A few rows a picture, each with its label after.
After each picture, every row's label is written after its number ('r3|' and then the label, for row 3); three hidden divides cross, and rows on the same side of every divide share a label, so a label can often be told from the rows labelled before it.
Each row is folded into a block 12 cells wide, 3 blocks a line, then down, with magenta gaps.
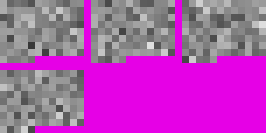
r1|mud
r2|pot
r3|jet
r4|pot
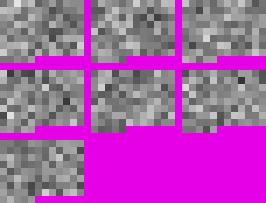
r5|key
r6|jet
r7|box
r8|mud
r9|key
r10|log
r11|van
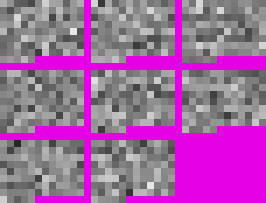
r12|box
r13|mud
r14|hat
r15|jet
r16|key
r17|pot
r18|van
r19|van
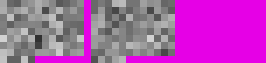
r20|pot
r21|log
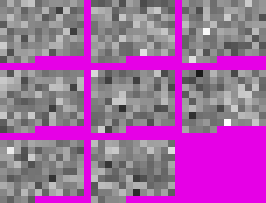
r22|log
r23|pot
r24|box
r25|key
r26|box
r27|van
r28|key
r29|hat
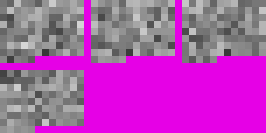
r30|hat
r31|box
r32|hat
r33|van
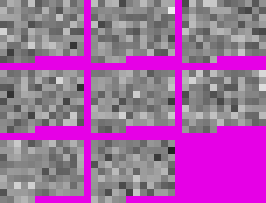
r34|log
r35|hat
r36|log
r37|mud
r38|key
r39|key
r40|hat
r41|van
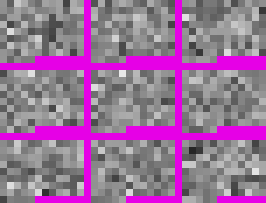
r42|hat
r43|van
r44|van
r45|log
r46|log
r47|hat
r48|hat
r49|hat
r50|box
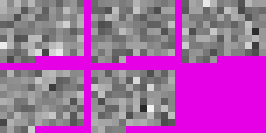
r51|key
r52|jet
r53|log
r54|jet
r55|log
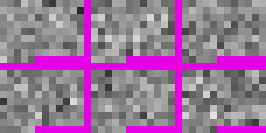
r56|pot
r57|van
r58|key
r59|mud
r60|van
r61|key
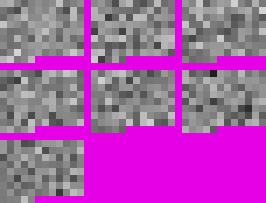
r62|box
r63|pot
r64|hat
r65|box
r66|key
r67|mud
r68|mud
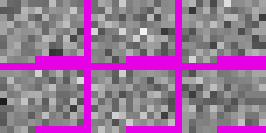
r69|box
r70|log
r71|box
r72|mud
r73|log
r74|key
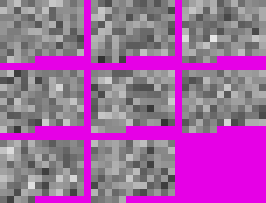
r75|jet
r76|pot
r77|key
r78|van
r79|hat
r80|box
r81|key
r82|jet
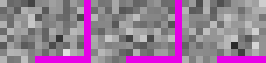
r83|mud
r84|van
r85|box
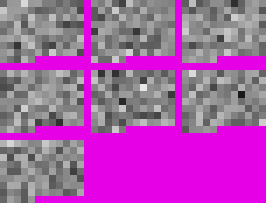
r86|pot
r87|mud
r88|van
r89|box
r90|pot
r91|jet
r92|jet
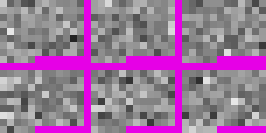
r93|mud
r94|hat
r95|van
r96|key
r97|van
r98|box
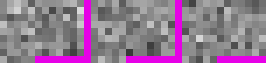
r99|hat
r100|box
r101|pot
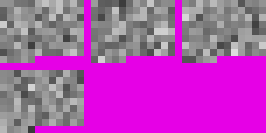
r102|mud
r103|box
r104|key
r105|pot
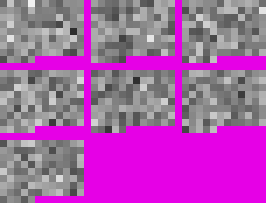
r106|log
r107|van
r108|jet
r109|jet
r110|pot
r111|jet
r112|log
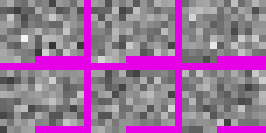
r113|van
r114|box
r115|key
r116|box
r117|van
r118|hat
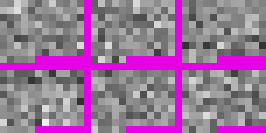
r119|hat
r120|jet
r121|box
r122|van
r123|pot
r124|key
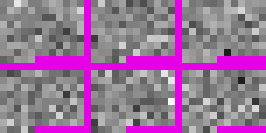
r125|hat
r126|log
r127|mud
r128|pot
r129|hat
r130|log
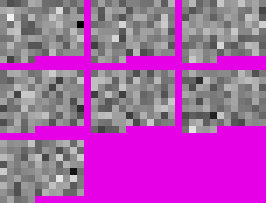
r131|pot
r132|box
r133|box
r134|jet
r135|key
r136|box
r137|log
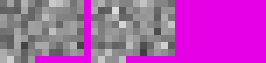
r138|box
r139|box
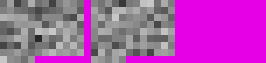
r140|van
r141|mud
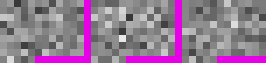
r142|van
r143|pot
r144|box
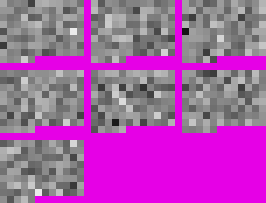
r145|mud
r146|mud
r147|mud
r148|box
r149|jet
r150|mud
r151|key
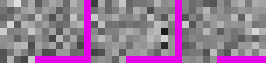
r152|jet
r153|log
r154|mud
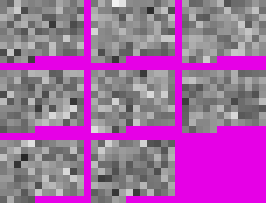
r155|key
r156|log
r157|pot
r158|log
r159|van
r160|hat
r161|log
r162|hat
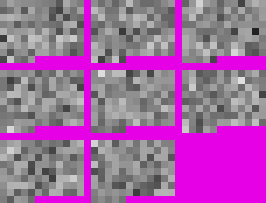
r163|log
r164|pot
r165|key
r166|box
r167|log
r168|pot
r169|key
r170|mud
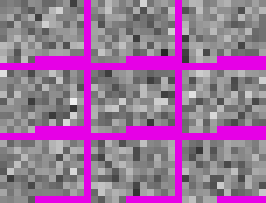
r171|pot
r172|hat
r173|jet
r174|mud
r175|van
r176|jet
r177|mud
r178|hat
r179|box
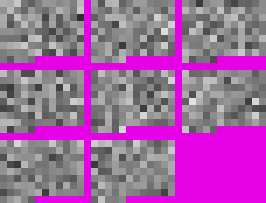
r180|hat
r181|mud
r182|pot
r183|mud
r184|jet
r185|mud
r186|hat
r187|jet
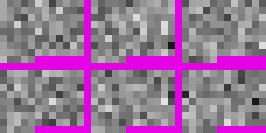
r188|pot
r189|box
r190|key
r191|jet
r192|van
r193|log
